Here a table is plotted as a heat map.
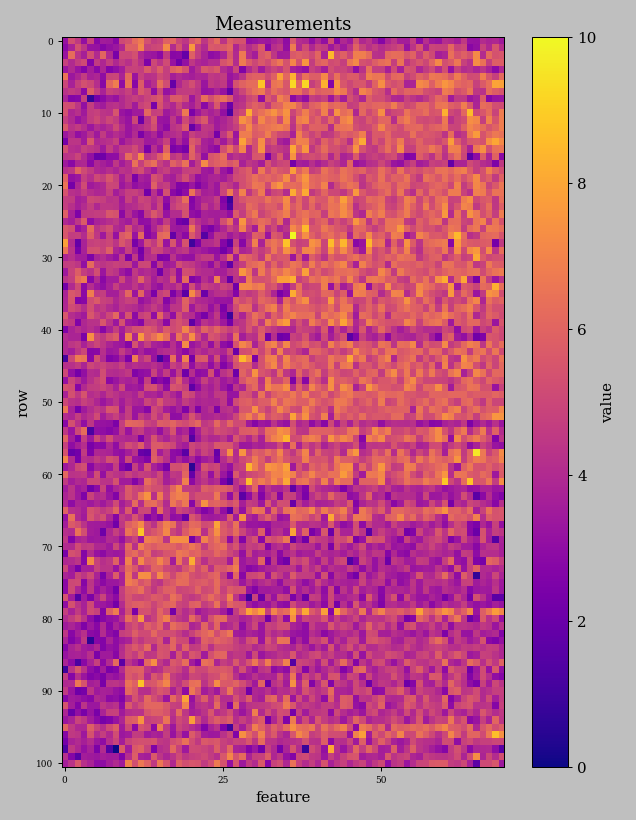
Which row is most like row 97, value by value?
40
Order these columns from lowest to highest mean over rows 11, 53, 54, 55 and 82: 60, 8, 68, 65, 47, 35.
8, 47, 68, 60, 65, 35
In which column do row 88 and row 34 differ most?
68
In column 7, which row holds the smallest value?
98
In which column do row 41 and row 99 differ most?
65
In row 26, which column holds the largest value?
38
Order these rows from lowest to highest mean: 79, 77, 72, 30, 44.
77, 72, 30, 44, 79
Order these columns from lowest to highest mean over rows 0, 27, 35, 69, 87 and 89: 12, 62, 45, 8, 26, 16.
8, 45, 26, 62, 16, 12
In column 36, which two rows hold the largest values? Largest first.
27, 6
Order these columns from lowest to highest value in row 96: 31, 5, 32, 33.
5, 32, 33, 31
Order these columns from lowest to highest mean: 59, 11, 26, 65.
26, 11, 65, 59
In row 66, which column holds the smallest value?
19
